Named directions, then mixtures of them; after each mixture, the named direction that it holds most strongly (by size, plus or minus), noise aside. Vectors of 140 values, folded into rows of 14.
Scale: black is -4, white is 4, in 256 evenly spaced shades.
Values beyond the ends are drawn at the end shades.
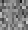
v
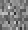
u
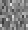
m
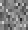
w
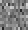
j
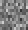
w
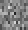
u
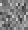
w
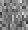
v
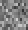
w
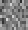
m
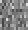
m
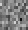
w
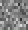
w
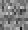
u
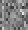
j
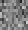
v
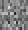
u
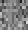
v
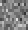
w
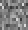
j
